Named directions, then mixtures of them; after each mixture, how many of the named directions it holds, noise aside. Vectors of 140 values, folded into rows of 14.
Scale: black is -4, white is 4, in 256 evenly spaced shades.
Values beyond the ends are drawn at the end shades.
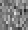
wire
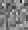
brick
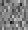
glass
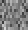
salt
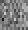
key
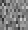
three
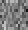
one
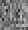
one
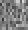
four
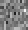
two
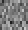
two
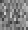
one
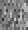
one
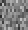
three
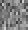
two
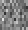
one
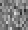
one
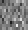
four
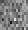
two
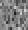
one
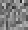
one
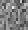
one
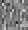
three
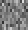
three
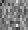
four
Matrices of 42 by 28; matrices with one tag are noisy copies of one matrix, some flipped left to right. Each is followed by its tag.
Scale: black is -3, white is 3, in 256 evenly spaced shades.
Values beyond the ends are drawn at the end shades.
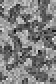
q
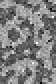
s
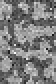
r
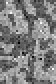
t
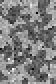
q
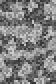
r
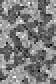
q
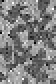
q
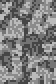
t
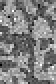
t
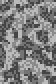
s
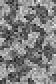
q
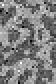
s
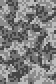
q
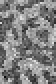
s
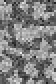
r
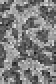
s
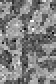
t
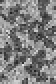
q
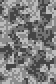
q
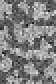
r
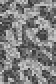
s
